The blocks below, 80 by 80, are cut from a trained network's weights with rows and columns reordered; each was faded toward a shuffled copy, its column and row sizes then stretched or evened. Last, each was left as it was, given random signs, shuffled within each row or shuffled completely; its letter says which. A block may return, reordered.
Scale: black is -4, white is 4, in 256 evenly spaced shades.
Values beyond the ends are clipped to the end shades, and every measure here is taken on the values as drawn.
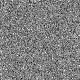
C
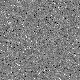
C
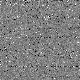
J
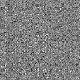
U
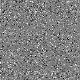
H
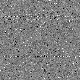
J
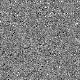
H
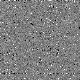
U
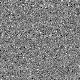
J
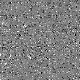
U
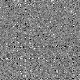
U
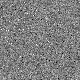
C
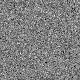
C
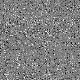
H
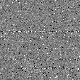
J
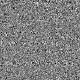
H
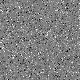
C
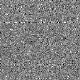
U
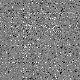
H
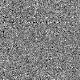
H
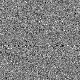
J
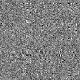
U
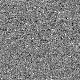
J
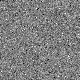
C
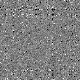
U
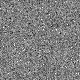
C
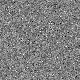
C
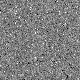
C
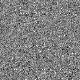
H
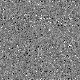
H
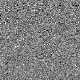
U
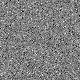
C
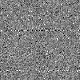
U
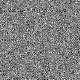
J
